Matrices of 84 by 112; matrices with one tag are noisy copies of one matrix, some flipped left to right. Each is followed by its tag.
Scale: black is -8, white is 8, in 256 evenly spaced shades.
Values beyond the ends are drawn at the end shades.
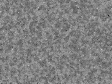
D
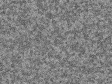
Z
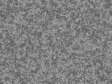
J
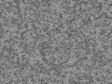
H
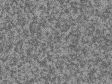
D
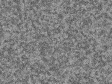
H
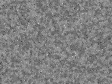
Z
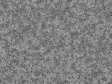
J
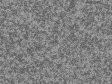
Z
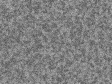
D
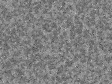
D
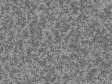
D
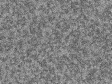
D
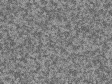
J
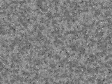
Z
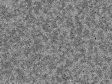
D
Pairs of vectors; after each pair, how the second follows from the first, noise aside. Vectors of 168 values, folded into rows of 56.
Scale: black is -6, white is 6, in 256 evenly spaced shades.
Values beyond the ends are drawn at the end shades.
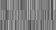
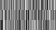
reversed, negated, scaled up.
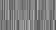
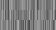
negated.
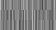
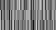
wrapped around, negated, scaled up.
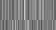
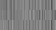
wrapped around, negated, shrunk.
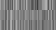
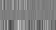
reversed, negated, partly zeroed.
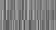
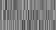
sign-scrambled.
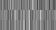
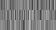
sign-scrambled.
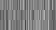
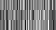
scaled up.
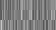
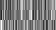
scaled up.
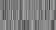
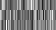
reversed, negated, scaled up.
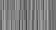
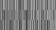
sign-scrambled.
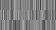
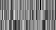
scaled up.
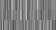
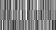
scaled up.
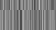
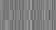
wrapped around, negated, shrunk.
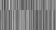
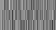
sign-scrambled.
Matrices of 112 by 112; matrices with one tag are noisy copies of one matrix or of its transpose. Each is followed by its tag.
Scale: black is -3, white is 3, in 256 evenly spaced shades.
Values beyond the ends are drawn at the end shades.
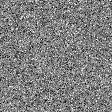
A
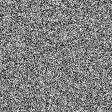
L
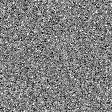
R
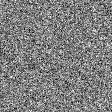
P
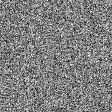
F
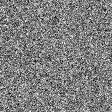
R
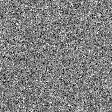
L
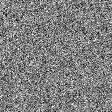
L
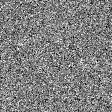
A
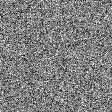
L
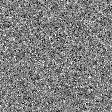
R
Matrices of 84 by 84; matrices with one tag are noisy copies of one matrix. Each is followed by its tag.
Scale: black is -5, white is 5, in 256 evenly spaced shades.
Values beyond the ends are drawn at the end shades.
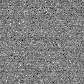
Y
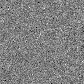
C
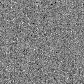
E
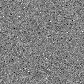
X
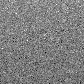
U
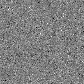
C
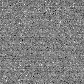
Y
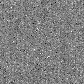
E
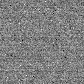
Y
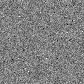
X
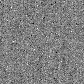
E
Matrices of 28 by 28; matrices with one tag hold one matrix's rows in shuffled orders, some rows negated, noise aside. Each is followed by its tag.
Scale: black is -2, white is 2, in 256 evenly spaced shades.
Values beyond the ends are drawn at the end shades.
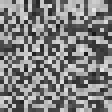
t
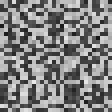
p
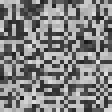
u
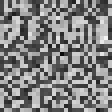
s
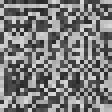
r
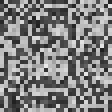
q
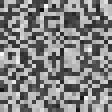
p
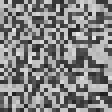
t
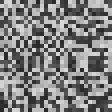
t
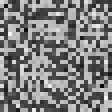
q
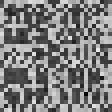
r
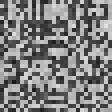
q
